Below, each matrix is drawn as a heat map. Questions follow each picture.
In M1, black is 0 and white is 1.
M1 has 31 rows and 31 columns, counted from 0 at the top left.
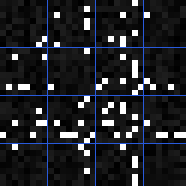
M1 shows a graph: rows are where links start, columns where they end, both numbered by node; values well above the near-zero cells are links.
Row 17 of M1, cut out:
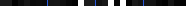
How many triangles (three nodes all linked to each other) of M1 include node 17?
2
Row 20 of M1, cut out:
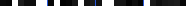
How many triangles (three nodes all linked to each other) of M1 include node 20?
8
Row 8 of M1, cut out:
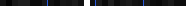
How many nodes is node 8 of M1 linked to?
1
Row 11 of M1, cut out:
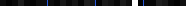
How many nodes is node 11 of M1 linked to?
1
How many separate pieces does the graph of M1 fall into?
3
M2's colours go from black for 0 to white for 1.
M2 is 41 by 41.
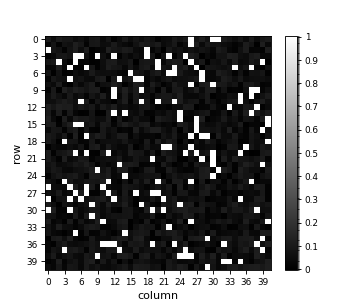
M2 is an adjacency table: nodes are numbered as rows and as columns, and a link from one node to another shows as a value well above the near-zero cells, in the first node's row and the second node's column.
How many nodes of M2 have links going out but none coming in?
1
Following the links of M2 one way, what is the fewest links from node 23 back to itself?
5
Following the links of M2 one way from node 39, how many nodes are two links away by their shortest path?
5
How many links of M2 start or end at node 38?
8
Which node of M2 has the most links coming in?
node 26
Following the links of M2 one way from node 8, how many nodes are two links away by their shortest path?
7
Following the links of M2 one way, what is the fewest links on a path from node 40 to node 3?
6
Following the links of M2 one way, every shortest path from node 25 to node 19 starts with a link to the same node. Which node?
node 20
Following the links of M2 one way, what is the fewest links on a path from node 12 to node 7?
3
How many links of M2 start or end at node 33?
3
